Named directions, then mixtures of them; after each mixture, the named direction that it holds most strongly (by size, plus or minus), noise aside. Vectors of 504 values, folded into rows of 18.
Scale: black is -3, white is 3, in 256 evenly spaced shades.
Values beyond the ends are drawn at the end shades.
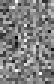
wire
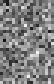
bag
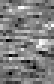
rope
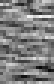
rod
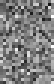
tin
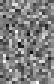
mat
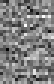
bag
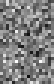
mat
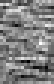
rod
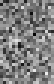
tin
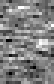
rope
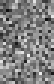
wire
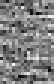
rod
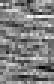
rod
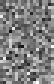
tin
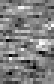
rope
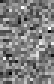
bag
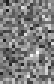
bag
